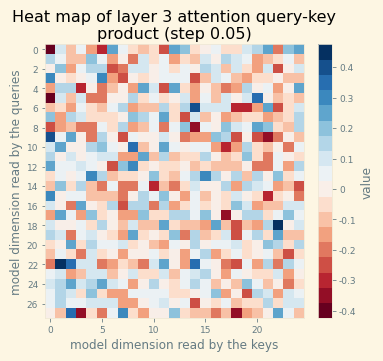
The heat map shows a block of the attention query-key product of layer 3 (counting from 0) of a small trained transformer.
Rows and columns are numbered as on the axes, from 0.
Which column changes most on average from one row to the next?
8
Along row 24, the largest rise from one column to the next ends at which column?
19
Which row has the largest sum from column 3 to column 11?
10
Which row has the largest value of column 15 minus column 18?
6
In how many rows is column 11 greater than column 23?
16
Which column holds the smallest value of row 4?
3
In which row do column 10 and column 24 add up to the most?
4
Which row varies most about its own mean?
22
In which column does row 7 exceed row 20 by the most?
11
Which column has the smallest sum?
18
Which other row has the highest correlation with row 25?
2
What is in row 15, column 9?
0.15
